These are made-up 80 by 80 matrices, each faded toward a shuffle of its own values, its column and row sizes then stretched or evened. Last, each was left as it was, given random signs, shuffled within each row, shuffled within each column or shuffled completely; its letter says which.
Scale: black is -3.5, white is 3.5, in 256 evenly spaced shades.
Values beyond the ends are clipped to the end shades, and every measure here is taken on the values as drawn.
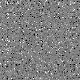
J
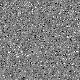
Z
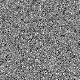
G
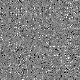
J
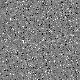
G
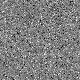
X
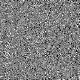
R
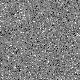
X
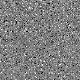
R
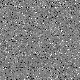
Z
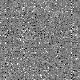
J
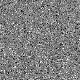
Z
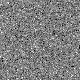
X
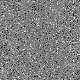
G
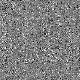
J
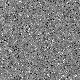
X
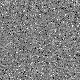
X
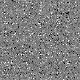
J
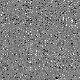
J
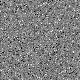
X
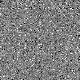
R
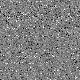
Z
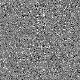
J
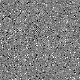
J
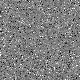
X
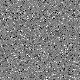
Z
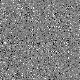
R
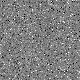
X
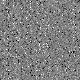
G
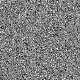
G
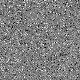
Z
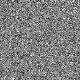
R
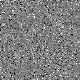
R
